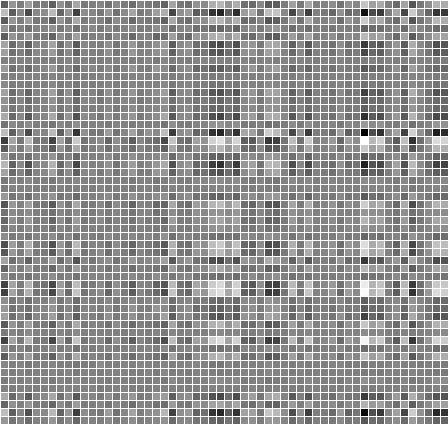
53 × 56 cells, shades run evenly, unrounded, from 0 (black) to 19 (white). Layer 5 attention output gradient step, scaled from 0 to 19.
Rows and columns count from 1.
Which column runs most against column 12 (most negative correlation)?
49
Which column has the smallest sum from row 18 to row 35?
52
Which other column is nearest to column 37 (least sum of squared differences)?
47
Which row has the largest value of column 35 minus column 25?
2
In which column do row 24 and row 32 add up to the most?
46
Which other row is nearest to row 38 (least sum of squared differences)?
14
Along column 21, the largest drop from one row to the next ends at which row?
18
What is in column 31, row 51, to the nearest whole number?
9
